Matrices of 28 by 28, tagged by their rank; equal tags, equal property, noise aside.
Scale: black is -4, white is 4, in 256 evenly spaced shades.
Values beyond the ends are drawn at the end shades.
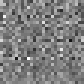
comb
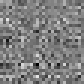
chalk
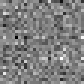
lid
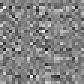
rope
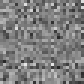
rope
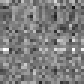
chalk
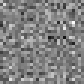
lid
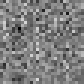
rope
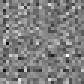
rope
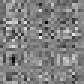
chalk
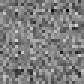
comb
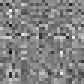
lid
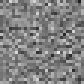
rope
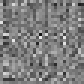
chalk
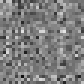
rope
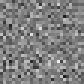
comb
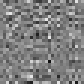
chalk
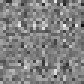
comb
